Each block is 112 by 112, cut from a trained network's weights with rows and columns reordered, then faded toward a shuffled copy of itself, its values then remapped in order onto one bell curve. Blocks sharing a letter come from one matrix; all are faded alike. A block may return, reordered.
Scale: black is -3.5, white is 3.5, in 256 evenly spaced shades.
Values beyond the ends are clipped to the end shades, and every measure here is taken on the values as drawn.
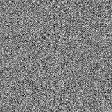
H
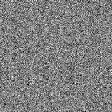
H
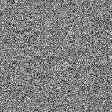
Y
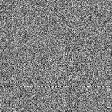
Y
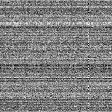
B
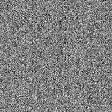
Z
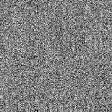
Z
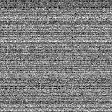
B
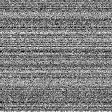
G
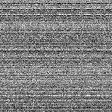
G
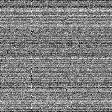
B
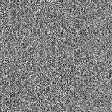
Z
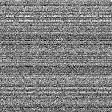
G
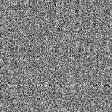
Y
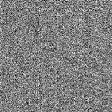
H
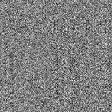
Z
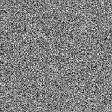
Z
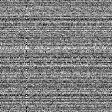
B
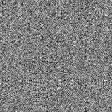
Y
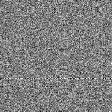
Y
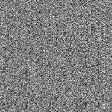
Z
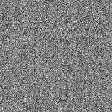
Y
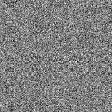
H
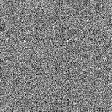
Z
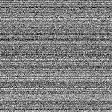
B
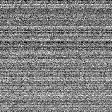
B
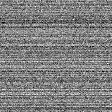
B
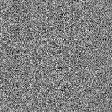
H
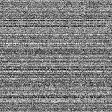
G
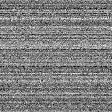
G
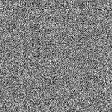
H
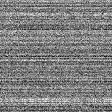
G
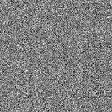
H
